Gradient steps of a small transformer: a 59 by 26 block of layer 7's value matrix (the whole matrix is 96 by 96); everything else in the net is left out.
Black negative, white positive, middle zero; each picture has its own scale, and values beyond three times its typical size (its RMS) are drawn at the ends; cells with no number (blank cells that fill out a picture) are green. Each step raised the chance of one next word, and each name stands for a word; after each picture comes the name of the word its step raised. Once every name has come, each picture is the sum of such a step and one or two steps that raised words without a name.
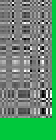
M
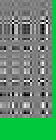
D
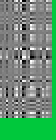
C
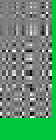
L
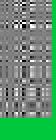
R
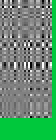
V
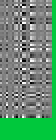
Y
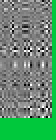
M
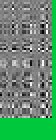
D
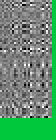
M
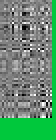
Y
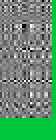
C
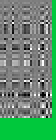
D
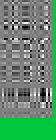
R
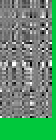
V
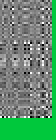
Y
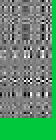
C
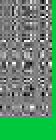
V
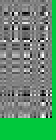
Y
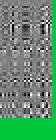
D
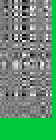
V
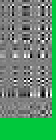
C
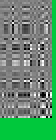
D
